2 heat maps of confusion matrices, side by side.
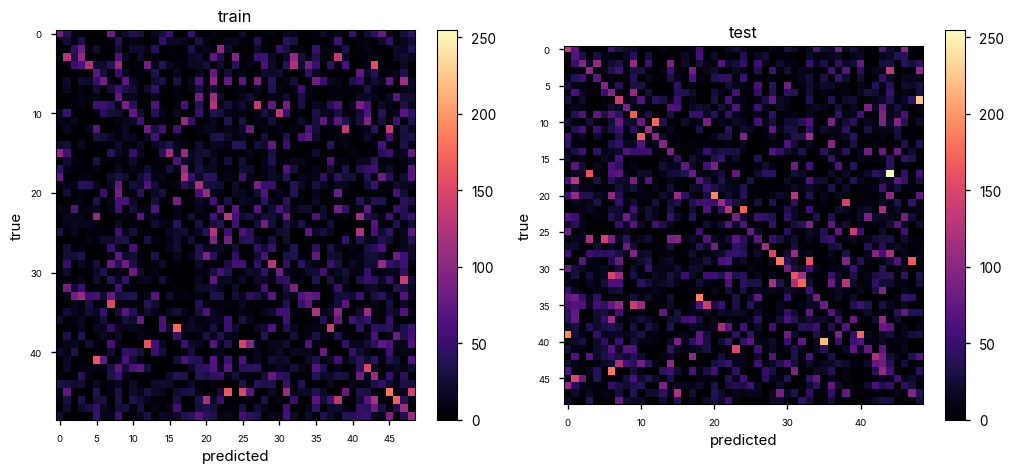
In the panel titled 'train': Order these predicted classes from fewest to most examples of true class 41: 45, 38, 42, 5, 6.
42, 45, 38, 6, 5
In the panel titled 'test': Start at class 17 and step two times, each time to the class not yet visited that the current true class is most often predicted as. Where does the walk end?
6
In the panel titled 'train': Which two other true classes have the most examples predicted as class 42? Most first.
35, 11
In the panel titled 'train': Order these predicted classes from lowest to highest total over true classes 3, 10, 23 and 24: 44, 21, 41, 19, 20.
20, 44, 19, 41, 21
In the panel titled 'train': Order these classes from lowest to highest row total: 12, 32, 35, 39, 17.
32, 17, 12, 35, 39
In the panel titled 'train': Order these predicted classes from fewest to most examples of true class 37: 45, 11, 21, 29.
11, 21, 45, 29
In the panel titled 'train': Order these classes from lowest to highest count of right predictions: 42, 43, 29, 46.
43, 29, 42, 46
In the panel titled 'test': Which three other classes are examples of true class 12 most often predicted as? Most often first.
10, 33, 24
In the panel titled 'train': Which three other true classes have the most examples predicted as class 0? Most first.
15, 18, 17
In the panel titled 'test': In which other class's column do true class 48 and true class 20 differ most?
31
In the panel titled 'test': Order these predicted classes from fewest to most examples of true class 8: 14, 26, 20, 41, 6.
20, 6, 26, 14, 41
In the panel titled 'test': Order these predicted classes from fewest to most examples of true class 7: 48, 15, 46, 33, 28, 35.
35, 46, 33, 15, 28, 48
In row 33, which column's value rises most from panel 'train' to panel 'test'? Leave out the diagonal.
43
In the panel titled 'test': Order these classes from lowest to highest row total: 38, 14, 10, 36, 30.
30, 36, 38, 14, 10
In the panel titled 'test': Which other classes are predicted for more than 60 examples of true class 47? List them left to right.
15, 29, 38
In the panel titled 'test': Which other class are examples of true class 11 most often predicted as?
28
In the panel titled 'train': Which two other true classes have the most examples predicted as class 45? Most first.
12, 48
